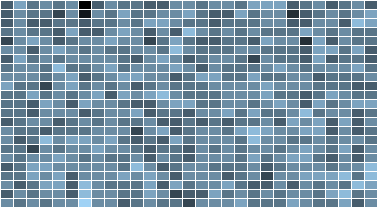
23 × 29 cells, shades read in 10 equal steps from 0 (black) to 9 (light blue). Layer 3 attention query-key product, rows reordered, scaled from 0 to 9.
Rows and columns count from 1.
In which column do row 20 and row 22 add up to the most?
27
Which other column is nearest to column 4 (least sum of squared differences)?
9
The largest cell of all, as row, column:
23, 7
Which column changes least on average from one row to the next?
2
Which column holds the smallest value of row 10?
4
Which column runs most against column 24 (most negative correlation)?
14
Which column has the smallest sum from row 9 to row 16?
28
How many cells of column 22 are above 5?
12
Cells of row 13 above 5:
14
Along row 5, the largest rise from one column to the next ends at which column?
25
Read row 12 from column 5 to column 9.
6 4 7 6 6
